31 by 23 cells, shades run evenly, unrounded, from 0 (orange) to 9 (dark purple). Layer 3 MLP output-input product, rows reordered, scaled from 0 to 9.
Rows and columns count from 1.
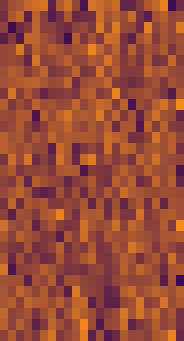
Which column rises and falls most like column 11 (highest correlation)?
7
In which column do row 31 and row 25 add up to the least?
22
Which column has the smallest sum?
20
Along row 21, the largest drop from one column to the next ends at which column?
23
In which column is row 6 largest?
4
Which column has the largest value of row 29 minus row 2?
13
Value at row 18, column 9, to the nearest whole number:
6
